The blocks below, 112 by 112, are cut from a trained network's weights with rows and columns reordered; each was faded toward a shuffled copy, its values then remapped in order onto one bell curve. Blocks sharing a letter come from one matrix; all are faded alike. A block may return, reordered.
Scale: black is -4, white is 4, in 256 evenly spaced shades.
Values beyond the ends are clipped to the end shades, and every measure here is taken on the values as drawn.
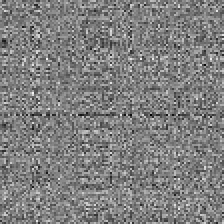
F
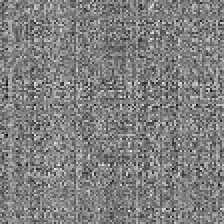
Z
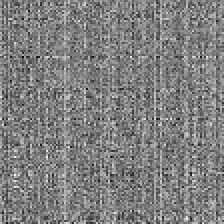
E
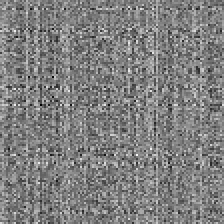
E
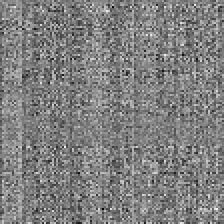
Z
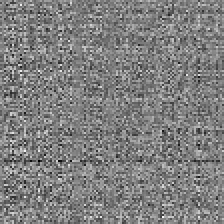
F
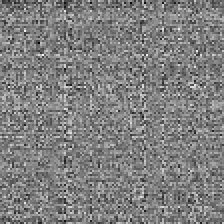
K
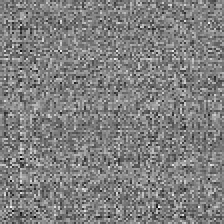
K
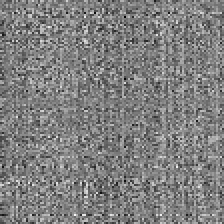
Z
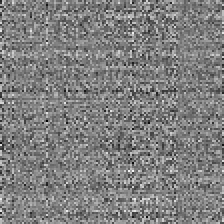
K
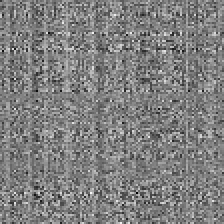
Z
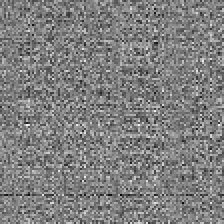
F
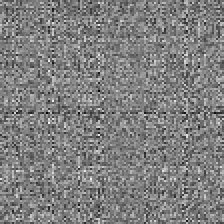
F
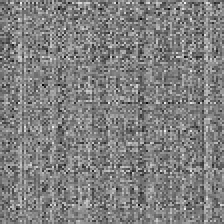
E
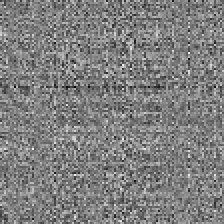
F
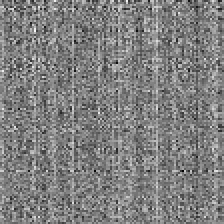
E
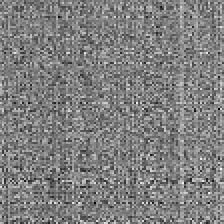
Z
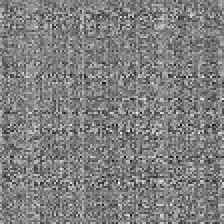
Z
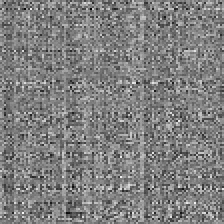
Z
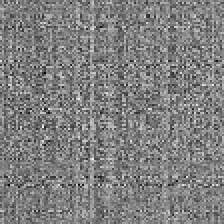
Z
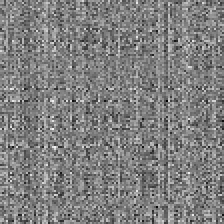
E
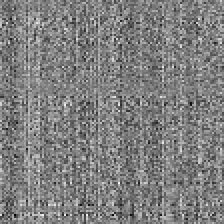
E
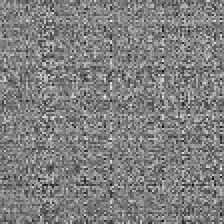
K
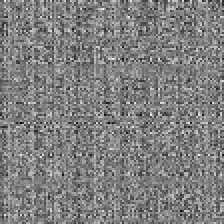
Z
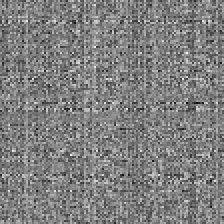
Z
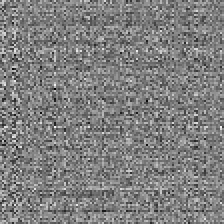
K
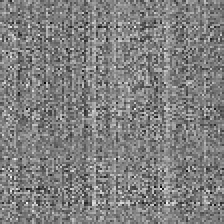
E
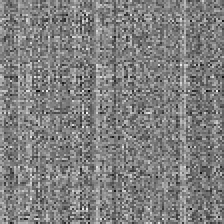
E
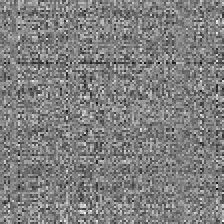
F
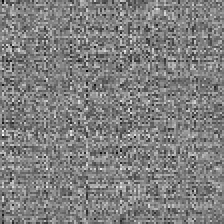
K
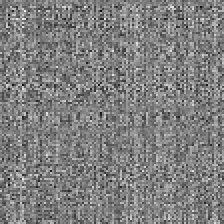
Z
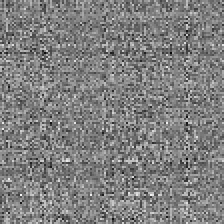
K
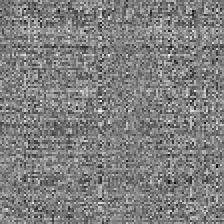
K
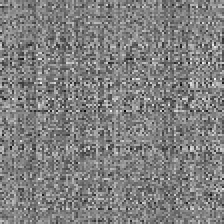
Z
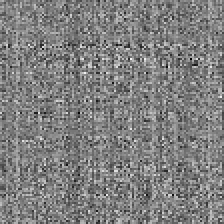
Z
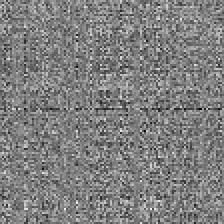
F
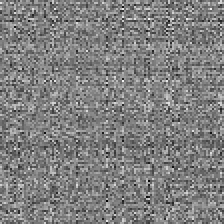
K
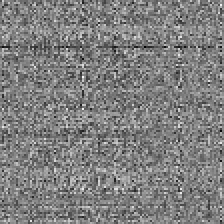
F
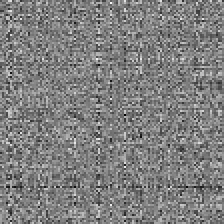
F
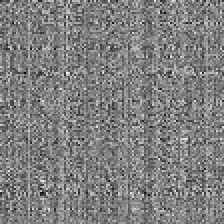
Z
